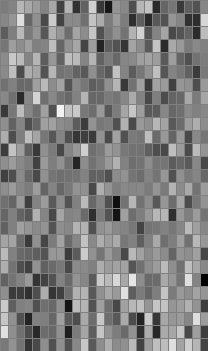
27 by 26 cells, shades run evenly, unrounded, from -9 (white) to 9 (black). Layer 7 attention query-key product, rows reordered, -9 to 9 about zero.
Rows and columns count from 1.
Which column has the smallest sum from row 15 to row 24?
11
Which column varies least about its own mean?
23
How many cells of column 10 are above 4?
3
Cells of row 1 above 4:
6
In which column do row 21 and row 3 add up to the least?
21
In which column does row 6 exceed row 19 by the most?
25
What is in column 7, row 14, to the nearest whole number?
1
